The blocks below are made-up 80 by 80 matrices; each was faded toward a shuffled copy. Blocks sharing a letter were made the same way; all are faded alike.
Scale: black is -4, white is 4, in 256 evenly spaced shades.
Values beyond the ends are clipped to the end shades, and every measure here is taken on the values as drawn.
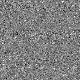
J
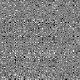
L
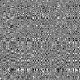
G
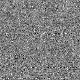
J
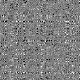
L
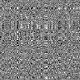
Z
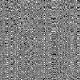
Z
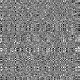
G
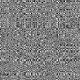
Z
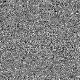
J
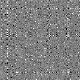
L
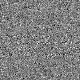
J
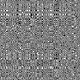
G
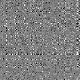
L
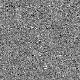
J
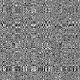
G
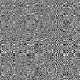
G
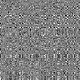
G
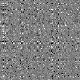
L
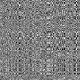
G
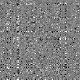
L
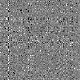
L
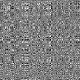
Z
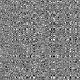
Z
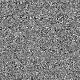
J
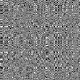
G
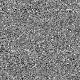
J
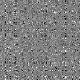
L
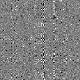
L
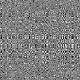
G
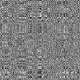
G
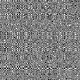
G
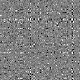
L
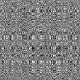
G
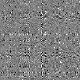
L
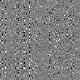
L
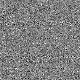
J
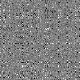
L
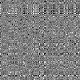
G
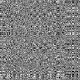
Z
